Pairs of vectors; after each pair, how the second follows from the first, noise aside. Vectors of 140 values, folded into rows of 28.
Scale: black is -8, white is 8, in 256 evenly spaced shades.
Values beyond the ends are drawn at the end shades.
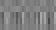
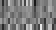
wrapped around, scaled up.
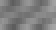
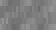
shrunk.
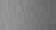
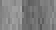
wrapped around, negated.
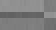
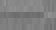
shrunk.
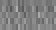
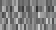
scaled up.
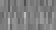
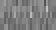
reversed.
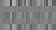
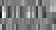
wrapped around, scaled up.
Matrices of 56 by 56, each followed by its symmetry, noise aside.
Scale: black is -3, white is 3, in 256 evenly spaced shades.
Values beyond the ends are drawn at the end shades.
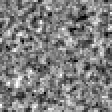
antisymmetric.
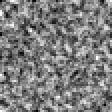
symmetric.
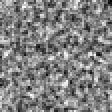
no symmetry.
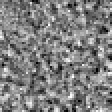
antisymmetric.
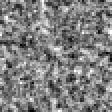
antisymmetric.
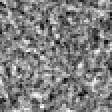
antisymmetric.
